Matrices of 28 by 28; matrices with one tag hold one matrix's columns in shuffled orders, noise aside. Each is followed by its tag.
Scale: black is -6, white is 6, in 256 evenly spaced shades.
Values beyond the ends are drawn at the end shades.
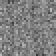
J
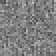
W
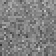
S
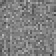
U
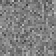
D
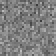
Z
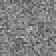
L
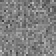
Z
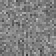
U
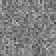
W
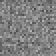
L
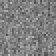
J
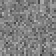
W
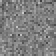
D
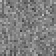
U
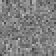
W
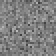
L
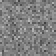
L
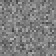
L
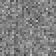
J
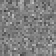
W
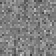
J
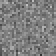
U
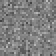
U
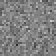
L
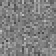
W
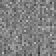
U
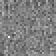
D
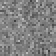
U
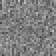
W
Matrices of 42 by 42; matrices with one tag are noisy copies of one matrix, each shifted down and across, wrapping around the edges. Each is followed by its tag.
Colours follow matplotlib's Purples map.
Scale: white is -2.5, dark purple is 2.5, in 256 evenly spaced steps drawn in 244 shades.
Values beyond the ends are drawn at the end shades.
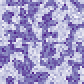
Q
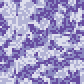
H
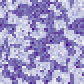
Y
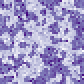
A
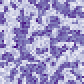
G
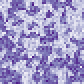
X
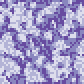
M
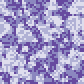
M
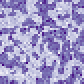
G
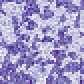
X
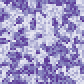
X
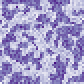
G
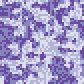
A
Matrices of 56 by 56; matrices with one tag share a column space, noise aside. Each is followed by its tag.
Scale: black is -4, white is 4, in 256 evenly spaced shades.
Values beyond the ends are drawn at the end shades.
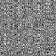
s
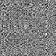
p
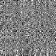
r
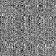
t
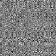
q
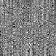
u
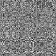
q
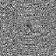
p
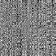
u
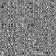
s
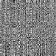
u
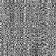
u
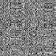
s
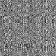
t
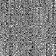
u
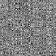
s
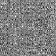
s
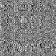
t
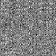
s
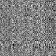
t
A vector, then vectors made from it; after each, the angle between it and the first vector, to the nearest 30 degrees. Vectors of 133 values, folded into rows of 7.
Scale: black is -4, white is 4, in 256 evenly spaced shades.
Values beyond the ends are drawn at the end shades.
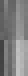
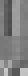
90 degrees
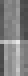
60 degrees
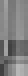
60 degrees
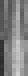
30 degrees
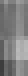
30 degrees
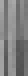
150 degrees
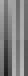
90 degrees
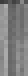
90 degrees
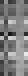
60 degrees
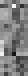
120 degrees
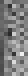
60 degrees
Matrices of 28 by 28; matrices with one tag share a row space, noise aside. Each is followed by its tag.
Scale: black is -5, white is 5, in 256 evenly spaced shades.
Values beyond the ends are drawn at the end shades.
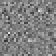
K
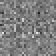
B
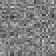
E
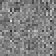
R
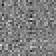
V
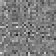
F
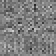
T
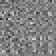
V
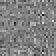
E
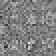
F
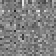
B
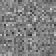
T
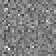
K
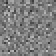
K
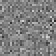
R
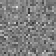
F
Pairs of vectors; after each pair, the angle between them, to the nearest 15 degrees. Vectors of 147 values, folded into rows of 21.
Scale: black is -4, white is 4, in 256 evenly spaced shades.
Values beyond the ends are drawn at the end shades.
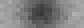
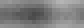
60 degrees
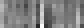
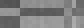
90 degrees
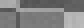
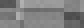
150 degrees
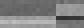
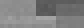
75 degrees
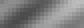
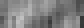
135 degrees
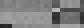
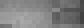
45 degrees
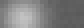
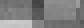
75 degrees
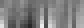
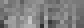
150 degrees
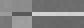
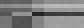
150 degrees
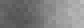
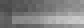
45 degrees
